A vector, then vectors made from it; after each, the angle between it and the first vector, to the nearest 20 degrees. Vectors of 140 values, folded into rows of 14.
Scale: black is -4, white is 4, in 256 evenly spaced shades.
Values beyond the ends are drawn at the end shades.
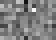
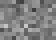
120 degrees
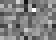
20 degrees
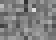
20 degrees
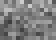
80 degrees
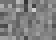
20 degrees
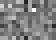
20 degrees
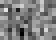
100 degrees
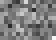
120 degrees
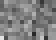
100 degrees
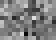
100 degrees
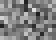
60 degrees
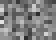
80 degrees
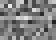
60 degrees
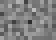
40 degrees
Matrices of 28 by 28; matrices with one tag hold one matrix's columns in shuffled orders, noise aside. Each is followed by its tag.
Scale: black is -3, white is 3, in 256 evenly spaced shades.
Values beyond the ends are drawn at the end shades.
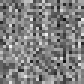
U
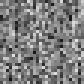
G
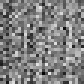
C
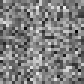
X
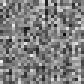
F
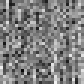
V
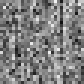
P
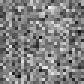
X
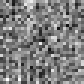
F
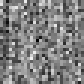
P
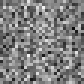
X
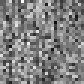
G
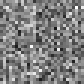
X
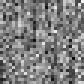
G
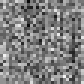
U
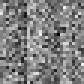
C
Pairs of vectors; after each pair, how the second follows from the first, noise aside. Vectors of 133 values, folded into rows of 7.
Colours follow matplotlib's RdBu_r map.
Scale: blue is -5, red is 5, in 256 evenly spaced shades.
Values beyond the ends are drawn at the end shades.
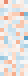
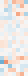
reversed, partly zeroed.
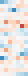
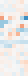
reversed, partly zeroed.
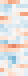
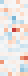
reversed, partly zeroed.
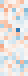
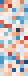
scaled up.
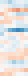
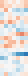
wrapped around.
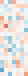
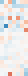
negated, partly zeroed.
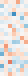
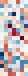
scaled up.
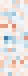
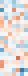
wrapped around.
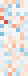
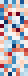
negated, scaled up.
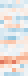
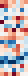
negated, scaled up.
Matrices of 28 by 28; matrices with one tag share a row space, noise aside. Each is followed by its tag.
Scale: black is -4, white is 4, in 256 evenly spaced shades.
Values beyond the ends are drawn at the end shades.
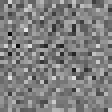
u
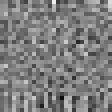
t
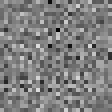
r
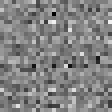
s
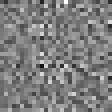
t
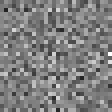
t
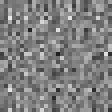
u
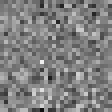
t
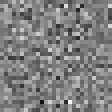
r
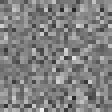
t
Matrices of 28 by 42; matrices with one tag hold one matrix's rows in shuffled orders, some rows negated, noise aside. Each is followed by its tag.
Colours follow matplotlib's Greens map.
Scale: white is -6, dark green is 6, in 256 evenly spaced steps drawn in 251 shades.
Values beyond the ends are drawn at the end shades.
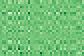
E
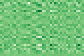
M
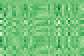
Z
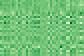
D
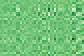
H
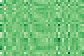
Z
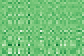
E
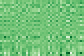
D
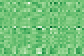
M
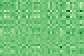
D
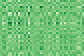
E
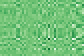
H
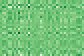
E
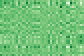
D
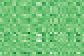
M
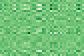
M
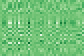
E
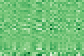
M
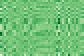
Z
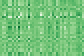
E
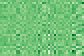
H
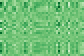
Z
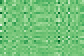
Z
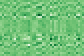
M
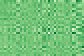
H
